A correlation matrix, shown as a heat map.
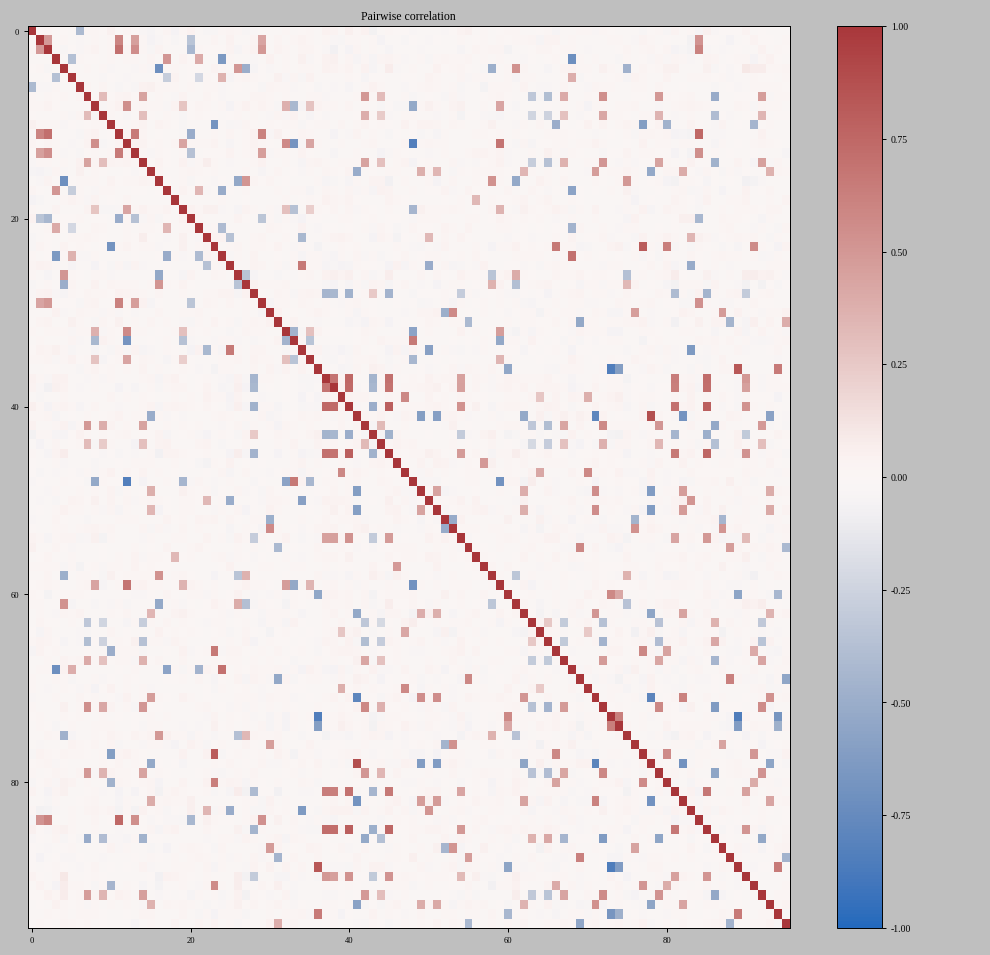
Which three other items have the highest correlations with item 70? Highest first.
47, 39, 64
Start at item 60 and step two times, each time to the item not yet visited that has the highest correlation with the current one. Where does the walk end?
74
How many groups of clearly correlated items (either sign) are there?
16
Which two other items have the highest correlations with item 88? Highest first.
69, 55
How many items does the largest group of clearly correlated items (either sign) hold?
12
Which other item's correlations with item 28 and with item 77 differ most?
23
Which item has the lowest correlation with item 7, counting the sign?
86
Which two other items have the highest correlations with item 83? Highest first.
50, 22
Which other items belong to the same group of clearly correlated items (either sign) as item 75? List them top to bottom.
4, 16, 26, 27, 58, 61
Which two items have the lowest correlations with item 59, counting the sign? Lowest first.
48, 33
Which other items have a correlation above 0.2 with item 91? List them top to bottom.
23, 66, 77, 80
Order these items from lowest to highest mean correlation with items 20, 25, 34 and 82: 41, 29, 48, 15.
41, 29, 48, 15
